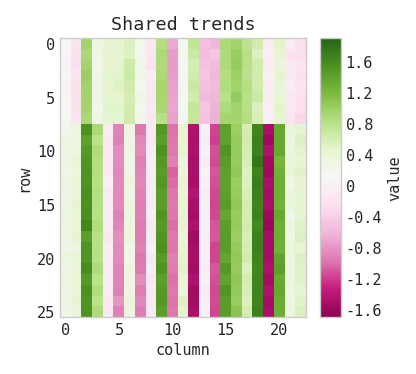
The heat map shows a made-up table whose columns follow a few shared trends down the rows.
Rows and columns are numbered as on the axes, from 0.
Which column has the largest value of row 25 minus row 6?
18
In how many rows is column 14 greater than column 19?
18
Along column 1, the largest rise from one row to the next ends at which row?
8
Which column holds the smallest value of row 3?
10
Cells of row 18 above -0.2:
17
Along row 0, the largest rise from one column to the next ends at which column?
15
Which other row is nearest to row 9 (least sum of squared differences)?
22
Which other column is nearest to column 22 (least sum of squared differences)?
1
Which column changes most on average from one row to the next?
12
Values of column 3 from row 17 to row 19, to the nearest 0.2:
0.8 0.8 0.8
